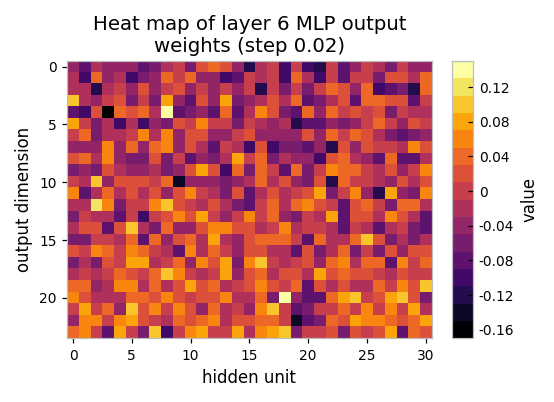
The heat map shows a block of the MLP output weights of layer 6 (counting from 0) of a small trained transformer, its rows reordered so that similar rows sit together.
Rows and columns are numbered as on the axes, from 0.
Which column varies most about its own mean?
8
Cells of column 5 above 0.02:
9
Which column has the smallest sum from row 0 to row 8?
21
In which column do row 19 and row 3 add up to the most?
0
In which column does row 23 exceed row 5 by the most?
4
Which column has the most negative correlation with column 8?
14
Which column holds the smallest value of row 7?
22
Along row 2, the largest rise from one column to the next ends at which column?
30
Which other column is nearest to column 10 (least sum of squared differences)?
7
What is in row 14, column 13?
0.06
